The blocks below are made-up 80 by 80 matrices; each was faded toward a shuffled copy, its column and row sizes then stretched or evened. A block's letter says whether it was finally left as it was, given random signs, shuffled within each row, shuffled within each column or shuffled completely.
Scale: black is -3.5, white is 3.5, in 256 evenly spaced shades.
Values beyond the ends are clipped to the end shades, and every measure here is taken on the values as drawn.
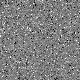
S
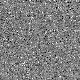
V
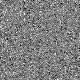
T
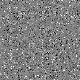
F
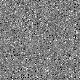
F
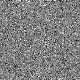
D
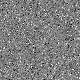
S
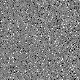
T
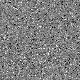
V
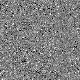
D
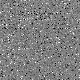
V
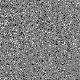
F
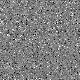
V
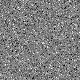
S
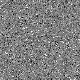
V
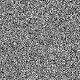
F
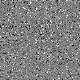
D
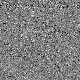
V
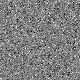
S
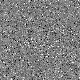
V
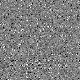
F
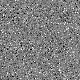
V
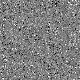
T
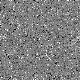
D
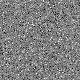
S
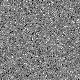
S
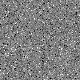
T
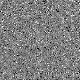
F
